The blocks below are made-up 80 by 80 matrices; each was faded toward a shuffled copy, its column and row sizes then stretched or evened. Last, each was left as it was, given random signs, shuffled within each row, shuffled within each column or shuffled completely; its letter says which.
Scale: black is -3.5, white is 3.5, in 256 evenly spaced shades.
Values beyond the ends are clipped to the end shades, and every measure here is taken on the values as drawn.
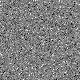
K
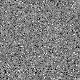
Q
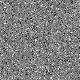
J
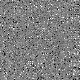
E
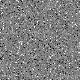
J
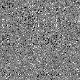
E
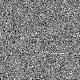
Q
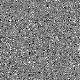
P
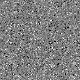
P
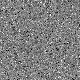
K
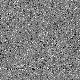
Q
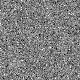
K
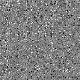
E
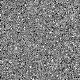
J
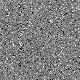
J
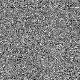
Q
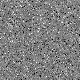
K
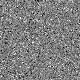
K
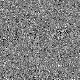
P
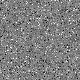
Q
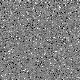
Q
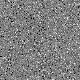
J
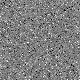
K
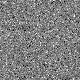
K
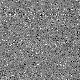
Q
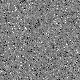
K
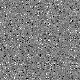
E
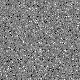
Q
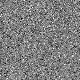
K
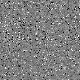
E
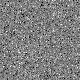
K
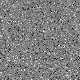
Q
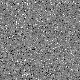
Q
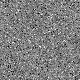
K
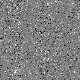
J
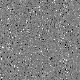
J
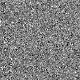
P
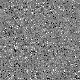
E
